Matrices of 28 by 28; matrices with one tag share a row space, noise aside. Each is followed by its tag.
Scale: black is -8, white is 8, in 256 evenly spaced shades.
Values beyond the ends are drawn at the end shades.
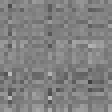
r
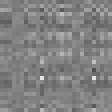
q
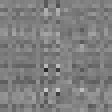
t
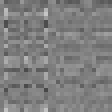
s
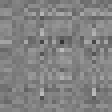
q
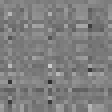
r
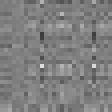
q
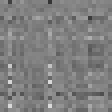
r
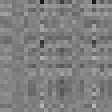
q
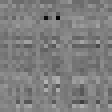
t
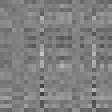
q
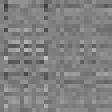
s
